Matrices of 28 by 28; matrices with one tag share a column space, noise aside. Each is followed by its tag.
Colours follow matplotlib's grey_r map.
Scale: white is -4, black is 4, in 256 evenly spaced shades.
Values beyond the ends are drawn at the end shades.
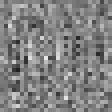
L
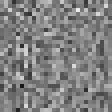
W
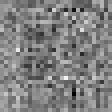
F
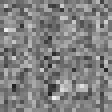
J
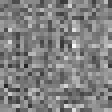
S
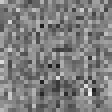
F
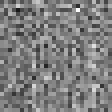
W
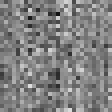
W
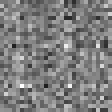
S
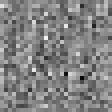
L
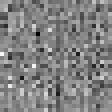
F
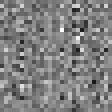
J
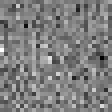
L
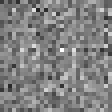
W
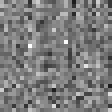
S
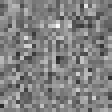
L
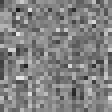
F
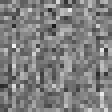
W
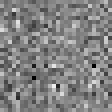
J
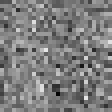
J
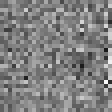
F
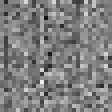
S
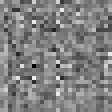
F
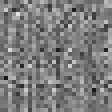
F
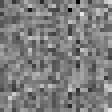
W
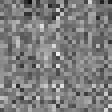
S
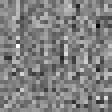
L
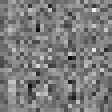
J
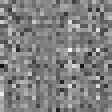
F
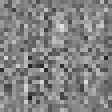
J
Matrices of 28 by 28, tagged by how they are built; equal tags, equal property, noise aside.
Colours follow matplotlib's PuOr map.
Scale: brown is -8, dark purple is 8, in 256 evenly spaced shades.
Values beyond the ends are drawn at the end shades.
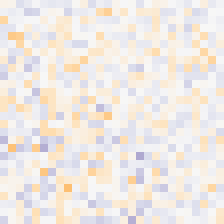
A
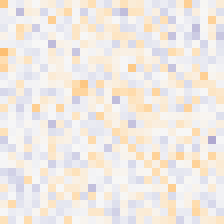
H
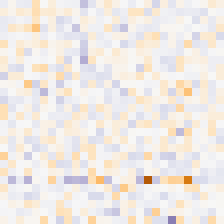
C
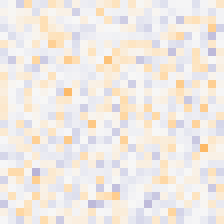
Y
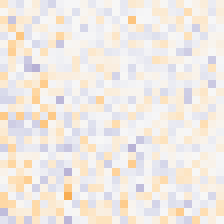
A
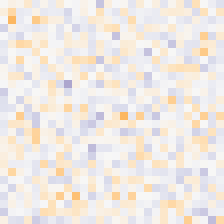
Y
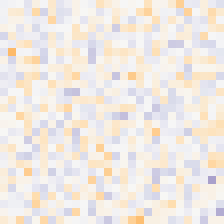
Y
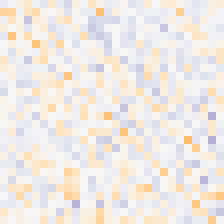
H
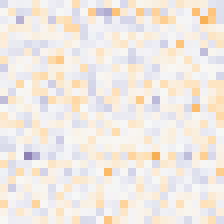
C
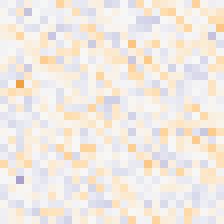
H
